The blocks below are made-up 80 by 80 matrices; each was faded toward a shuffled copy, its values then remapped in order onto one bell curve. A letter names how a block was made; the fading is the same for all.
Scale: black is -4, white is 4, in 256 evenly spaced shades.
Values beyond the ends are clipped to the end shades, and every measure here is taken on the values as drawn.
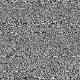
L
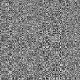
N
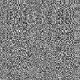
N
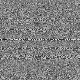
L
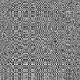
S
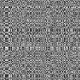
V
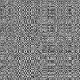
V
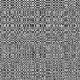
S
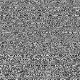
L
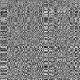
V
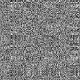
N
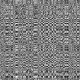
S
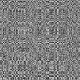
V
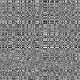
S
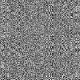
N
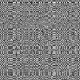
S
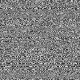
L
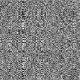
N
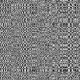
V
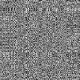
N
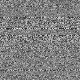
L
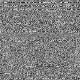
L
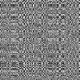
V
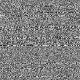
L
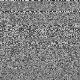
L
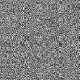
N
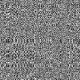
N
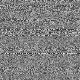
L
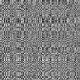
V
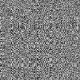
N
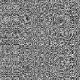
N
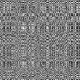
V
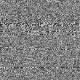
L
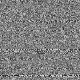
L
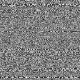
L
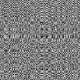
V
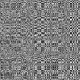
V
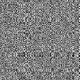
N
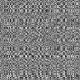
V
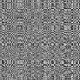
V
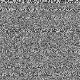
L
